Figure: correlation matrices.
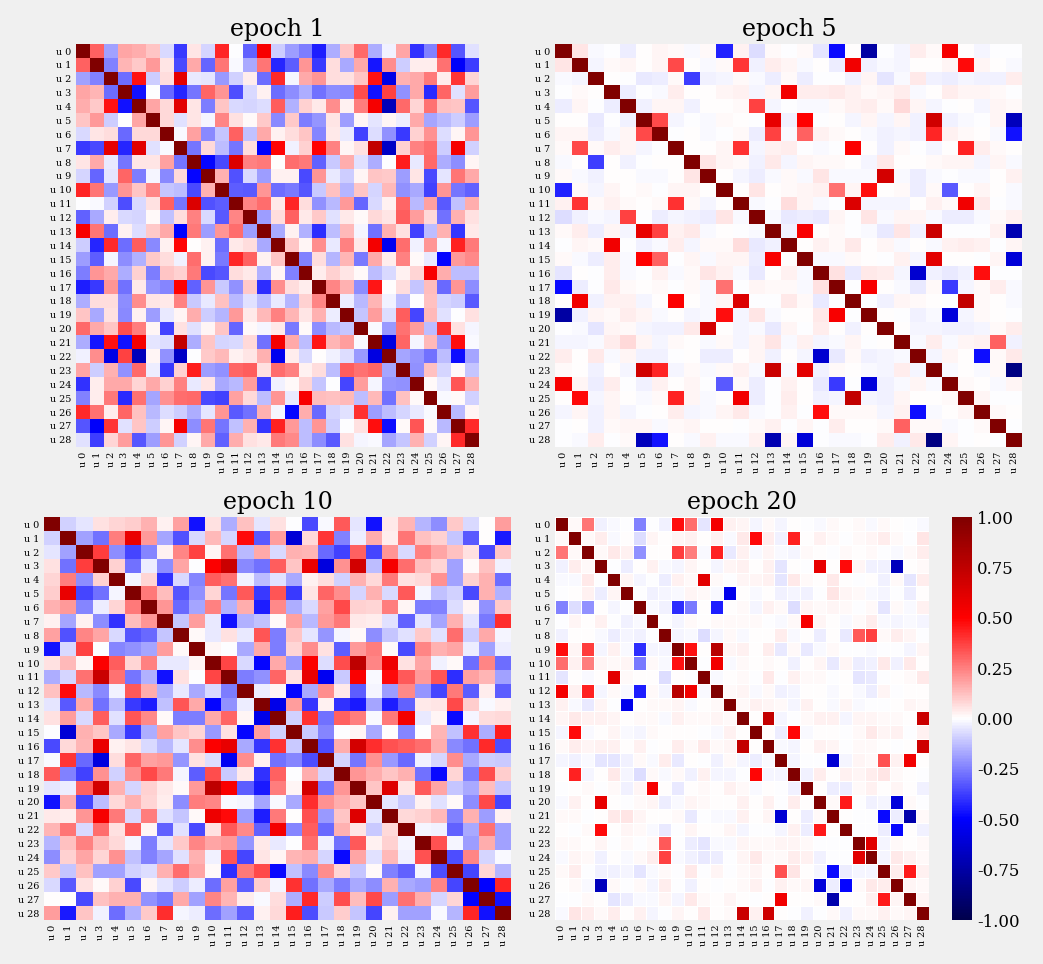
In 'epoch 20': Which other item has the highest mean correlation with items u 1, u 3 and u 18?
u 15
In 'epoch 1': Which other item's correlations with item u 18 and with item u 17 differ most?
u 1
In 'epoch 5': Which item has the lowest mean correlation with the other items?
u 28
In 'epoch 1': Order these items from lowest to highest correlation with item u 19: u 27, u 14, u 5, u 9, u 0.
u 5, u 9, u 27, u 0, u 14
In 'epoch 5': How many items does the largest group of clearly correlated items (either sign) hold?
6
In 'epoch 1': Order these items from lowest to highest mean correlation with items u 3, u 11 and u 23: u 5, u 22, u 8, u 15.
u 5, u 22, u 15, u 8
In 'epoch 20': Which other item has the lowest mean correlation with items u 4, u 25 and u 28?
u 21
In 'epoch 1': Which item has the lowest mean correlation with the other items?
u 22
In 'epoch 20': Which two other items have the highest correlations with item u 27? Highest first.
u 17, u 25
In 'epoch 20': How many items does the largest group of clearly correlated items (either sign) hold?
6
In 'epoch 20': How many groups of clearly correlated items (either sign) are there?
9
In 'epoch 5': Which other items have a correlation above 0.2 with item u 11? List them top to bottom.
u 1, u 7, u 18, u 25
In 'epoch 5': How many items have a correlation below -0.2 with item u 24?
3
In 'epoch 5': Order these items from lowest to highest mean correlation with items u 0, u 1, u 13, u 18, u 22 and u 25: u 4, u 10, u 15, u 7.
u 10, u 4, u 15, u 7
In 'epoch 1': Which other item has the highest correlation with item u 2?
u 7
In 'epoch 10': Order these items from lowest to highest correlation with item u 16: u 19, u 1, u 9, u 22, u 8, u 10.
u 8, u 1, u 9, u 22, u 10, u 19
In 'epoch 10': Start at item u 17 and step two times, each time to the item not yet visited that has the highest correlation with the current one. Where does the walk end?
u 5
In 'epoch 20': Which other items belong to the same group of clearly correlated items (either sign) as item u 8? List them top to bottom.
u 23, u 24
